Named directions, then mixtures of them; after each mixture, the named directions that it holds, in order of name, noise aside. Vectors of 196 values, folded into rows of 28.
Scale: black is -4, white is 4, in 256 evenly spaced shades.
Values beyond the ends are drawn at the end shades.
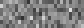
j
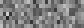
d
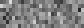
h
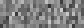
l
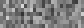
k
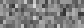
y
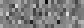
d, j, y.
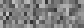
d.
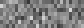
j.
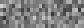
h, l, y.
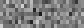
d, j, k.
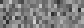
h, y.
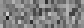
d, j.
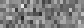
j, k.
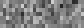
k.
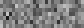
d.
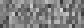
l.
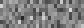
j.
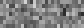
y.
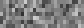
k, y.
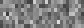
d.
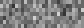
h, y.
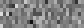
d, k, y.
